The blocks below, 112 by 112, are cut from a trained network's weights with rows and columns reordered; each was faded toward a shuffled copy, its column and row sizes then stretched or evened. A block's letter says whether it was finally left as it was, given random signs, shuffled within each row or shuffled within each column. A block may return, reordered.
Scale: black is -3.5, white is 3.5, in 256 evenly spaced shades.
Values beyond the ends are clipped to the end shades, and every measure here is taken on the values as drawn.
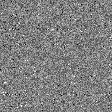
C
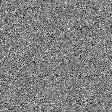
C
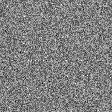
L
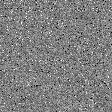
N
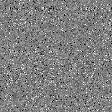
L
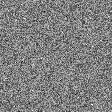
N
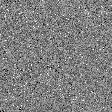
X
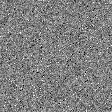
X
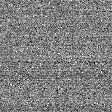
L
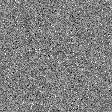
X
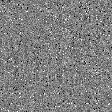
L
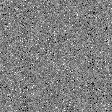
X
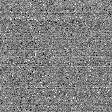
L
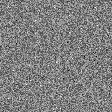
X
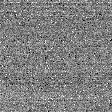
L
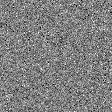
X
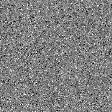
C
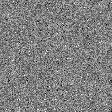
L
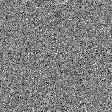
C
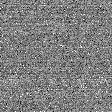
N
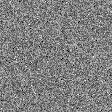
N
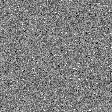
X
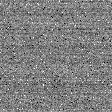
N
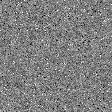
C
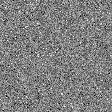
C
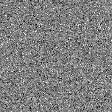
C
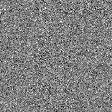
L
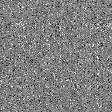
L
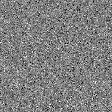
L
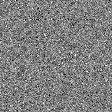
L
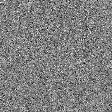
C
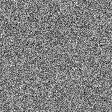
N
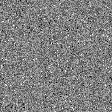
C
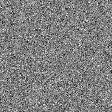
C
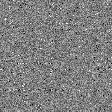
L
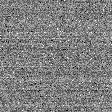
N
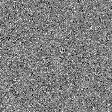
C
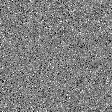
N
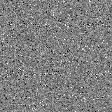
N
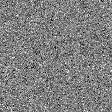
X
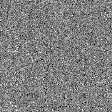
L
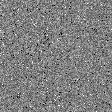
X
